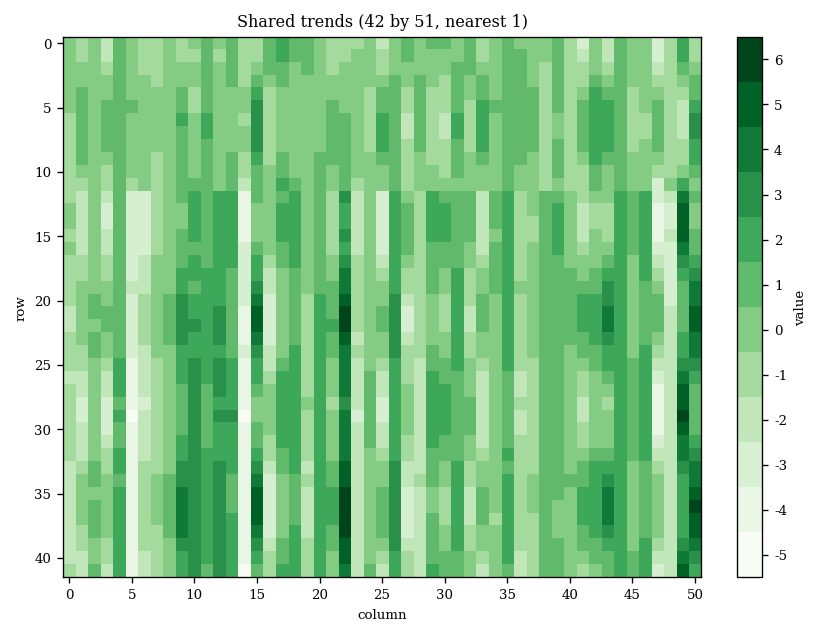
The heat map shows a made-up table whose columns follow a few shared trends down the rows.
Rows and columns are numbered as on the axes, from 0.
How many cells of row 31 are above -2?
40
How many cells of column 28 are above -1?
12
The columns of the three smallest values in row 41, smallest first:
14, 5, 47
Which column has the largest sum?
22
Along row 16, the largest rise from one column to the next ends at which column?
49
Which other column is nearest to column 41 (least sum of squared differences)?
21
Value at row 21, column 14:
-4
